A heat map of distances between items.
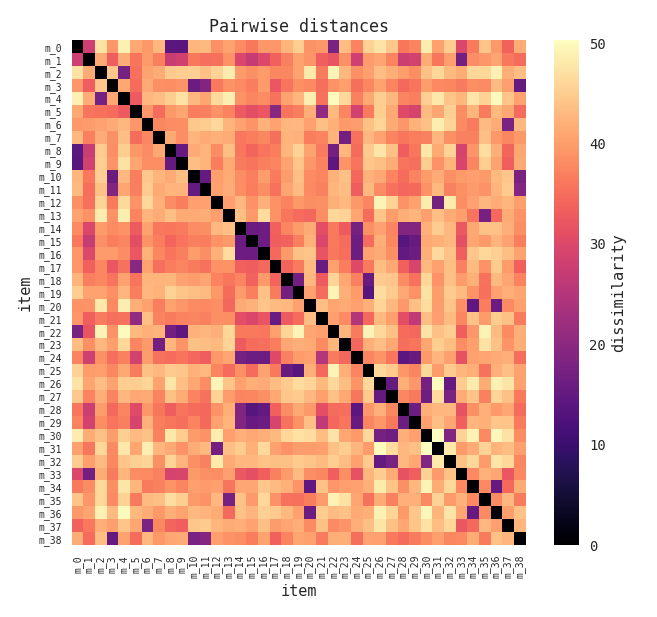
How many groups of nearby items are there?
13
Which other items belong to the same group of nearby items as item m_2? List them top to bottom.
m_4
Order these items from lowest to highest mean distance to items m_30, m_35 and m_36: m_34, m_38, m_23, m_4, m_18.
m_34, m_38, m_18, m_23, m_4
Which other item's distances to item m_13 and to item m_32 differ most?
m_26
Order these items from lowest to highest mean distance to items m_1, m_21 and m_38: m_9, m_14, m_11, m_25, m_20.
m_11, m_14, m_9, m_25, m_20
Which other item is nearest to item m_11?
m_10
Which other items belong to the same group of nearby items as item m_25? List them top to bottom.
m_18, m_19
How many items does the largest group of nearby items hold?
6
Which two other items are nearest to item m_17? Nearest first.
m_21, m_5
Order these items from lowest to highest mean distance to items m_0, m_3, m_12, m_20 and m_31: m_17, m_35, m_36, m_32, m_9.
m_9, m_36, m_17, m_35, m_32
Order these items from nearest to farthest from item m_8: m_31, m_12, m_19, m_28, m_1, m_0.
m_0, m_1, m_28, m_12, m_31, m_19
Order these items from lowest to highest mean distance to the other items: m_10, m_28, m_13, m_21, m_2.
m_28, m_21, m_10, m_13, m_2
